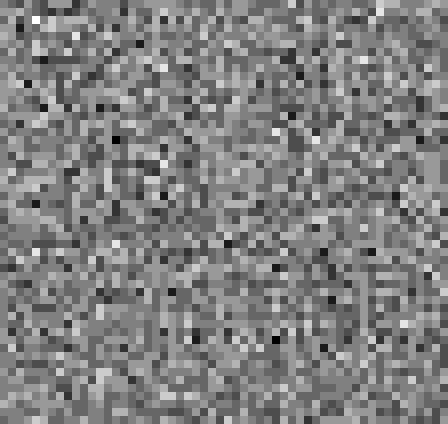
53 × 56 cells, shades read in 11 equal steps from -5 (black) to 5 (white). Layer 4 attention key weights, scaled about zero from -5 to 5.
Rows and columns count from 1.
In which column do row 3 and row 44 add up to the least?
41
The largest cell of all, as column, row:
5, 3
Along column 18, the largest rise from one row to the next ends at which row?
7
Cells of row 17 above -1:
30
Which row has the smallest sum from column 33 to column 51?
36
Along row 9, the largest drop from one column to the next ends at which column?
22
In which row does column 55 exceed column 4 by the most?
11
